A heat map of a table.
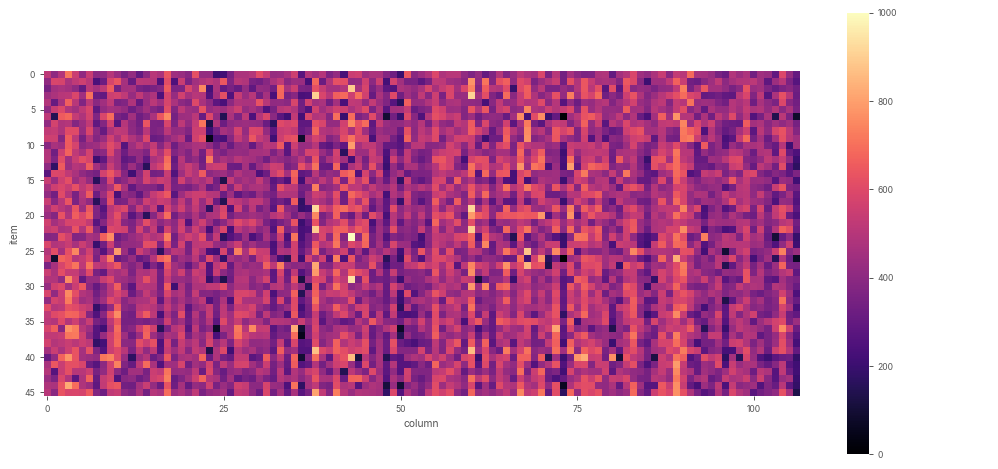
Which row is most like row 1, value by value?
30
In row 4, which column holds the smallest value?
50
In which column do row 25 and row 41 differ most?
68
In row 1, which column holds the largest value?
60
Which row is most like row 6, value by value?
26
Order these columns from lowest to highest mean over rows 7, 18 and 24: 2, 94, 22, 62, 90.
94, 2, 22, 62, 90
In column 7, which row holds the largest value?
27
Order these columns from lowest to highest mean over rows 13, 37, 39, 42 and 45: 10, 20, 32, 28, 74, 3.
32, 20, 28, 10, 3, 74
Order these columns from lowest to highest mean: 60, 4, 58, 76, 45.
58, 45, 4, 76, 60
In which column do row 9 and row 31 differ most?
23
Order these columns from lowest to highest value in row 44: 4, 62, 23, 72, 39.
39, 62, 23, 72, 4
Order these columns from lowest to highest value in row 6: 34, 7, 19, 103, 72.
103, 34, 72, 7, 19
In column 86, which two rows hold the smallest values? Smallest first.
40, 29
